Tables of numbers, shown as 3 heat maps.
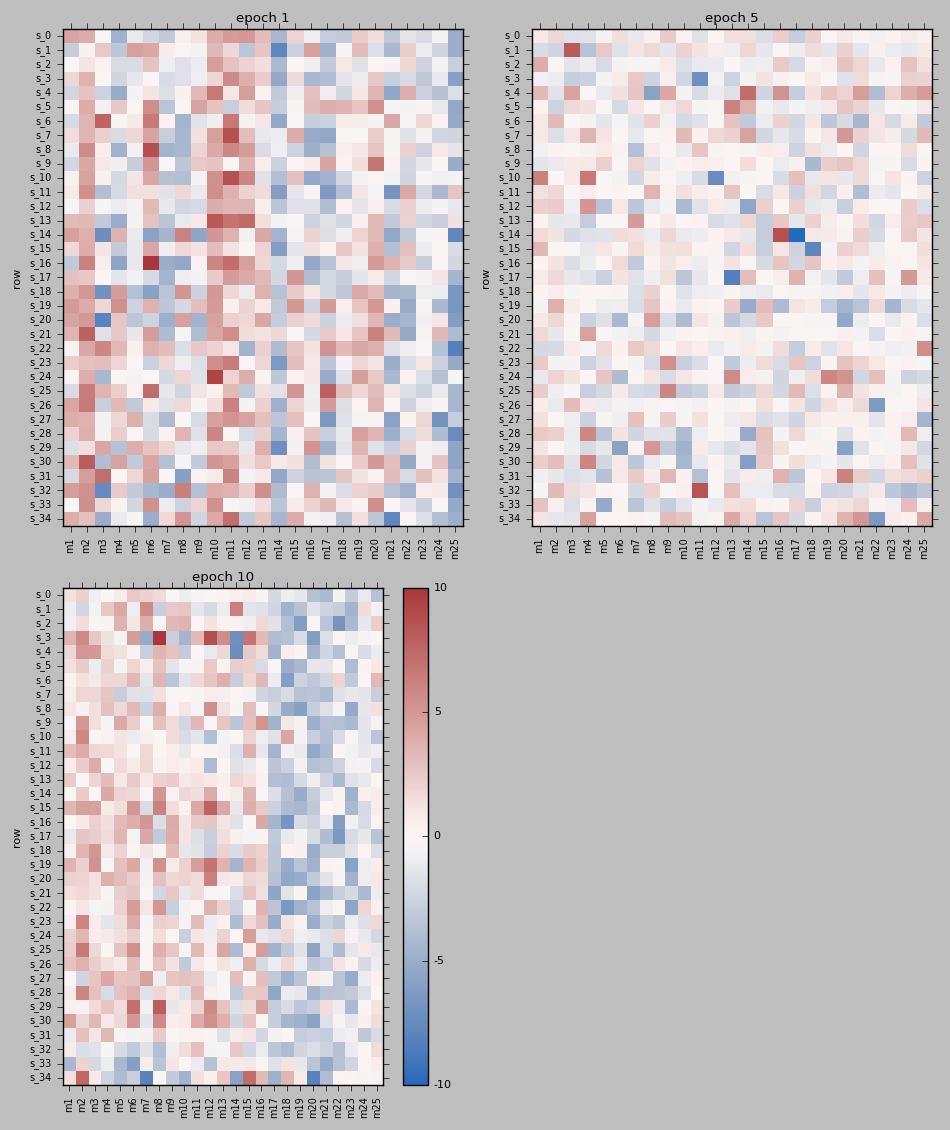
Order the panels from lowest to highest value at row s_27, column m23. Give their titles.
epoch 10, epoch 5, epoch 1
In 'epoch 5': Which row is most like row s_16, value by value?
s_0
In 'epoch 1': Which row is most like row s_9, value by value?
s_33
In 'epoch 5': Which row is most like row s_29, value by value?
s_20
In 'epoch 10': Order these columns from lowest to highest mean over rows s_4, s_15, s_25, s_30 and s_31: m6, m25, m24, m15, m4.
m24, m25, m4, m15, m6
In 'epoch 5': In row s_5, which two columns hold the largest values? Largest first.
m13, m14
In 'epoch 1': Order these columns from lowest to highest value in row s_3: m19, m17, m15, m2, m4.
m17, m4, m19, m15, m2
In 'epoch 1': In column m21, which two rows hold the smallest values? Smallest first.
s_34, s_11
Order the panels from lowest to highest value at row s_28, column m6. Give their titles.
epoch 1, epoch 5, epoch 10
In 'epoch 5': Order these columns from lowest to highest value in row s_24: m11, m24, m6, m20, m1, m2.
m6, m24, m1, m11, m2, m20
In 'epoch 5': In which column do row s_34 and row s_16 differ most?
m22
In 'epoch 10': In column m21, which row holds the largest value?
s_29
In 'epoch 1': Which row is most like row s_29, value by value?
s_1
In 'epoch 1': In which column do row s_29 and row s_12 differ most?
m16
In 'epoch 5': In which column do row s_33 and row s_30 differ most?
m14
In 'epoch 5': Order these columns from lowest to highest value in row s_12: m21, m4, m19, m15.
m19, m21, m15, m4
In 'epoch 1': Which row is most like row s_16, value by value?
s_8
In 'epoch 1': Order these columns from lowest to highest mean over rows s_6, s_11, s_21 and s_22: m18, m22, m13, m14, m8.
m14, m8, m22, m18, m13
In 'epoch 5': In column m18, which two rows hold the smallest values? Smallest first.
s_15, s_9
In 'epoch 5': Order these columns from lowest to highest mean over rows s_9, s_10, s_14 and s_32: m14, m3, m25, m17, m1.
m17, m25, m14, m3, m1
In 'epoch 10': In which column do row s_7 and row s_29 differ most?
m6
